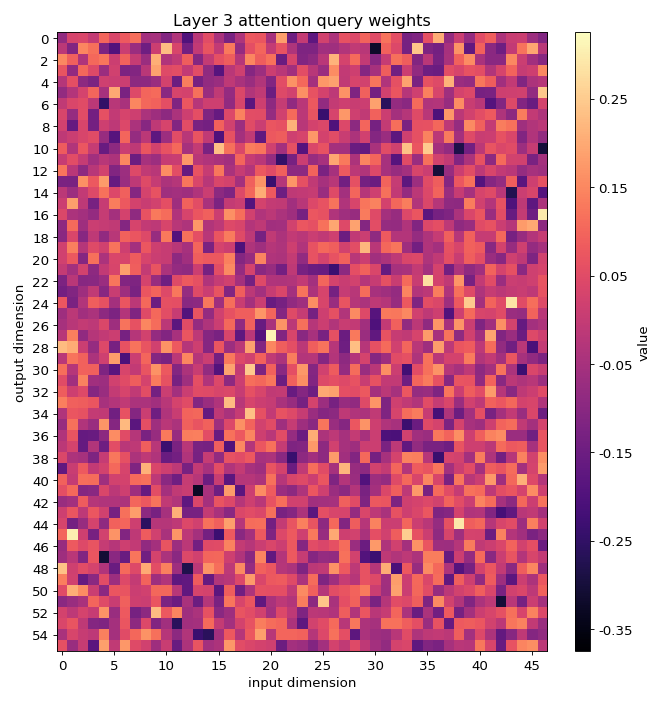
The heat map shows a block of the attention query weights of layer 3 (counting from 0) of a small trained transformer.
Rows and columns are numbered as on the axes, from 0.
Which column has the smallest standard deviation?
40
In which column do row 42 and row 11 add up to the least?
32
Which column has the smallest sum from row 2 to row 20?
45
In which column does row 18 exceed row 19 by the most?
17
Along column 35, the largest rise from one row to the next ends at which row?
22
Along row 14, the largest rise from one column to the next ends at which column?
44
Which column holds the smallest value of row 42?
12
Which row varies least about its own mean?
20
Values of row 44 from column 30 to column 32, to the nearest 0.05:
0.15 0 0
